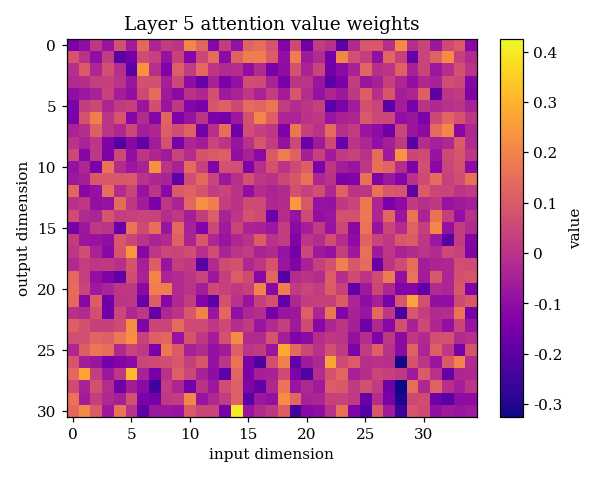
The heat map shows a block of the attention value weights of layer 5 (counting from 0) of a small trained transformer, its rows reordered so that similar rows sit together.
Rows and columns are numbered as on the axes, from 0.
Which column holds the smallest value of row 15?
4
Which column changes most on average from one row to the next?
28
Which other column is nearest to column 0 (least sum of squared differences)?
23
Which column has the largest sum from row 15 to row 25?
5
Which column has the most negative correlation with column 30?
8
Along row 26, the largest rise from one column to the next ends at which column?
29
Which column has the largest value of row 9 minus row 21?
18
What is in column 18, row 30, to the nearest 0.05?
0.1
